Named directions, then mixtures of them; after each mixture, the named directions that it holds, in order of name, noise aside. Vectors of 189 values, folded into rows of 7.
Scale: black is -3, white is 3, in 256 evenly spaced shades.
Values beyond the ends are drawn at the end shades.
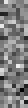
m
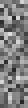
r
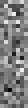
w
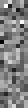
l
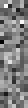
l.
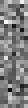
m, r, w.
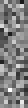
m, r, w.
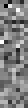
l, w.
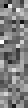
l.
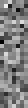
l.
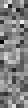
l.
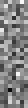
l, r, w.
